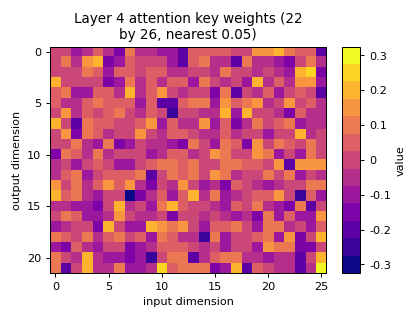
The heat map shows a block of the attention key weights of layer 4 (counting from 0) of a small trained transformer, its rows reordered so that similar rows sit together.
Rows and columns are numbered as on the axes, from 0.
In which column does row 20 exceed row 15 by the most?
3
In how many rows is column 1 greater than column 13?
10
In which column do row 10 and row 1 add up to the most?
4
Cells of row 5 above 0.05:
7
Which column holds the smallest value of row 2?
25
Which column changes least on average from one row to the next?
8
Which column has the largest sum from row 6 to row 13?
16
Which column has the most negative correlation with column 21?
6
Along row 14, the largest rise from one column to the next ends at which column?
24
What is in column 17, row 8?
-0.05
